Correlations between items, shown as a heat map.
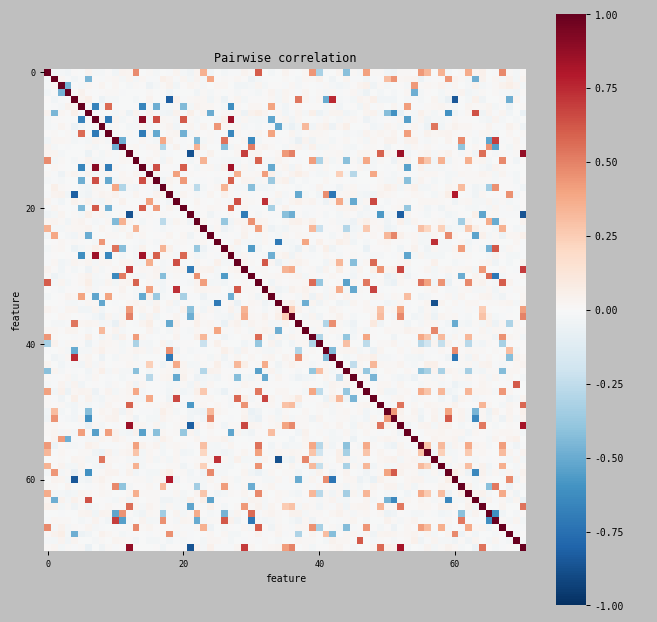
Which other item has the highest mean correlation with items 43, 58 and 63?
6
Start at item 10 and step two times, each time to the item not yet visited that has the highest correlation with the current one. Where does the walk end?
26
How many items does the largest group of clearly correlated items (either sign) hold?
13
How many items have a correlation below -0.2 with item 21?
8
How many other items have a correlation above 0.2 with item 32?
5
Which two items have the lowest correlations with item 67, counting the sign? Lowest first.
44, 40
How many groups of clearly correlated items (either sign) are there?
10
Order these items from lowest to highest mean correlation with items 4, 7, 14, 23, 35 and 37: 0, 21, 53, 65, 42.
53, 21, 65, 0, 42
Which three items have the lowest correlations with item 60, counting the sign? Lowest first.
4, 42, 37
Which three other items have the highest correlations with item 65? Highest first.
30, 11, 22
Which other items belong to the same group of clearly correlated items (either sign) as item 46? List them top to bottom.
69
